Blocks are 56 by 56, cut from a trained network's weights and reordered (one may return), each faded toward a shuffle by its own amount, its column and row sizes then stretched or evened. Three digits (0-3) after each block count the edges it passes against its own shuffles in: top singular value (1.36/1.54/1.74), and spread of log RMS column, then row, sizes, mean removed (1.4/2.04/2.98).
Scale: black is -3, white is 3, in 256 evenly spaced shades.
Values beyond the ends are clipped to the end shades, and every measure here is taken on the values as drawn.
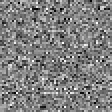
1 0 2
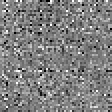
0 2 2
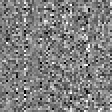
1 2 0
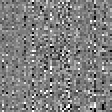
2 3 1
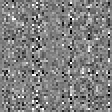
3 3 1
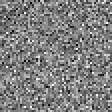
0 0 0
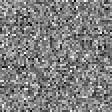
1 0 0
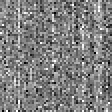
2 1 0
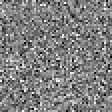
0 1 1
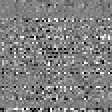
1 2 3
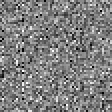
1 2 0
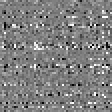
0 1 3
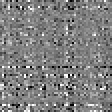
2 1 3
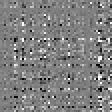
1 3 3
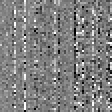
2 3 0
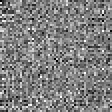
2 1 1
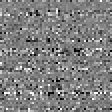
0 1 3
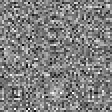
3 1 1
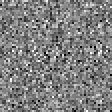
0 0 1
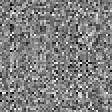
3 2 1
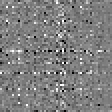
1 2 2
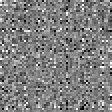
1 2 2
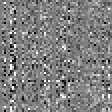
2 3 1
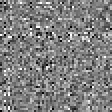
2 2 2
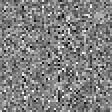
0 2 0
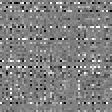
3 2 3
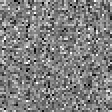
1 2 0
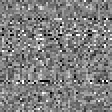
3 1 2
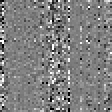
2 3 1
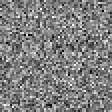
3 0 0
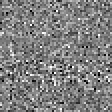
0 1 2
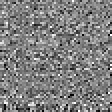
3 1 2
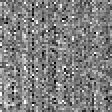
2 2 0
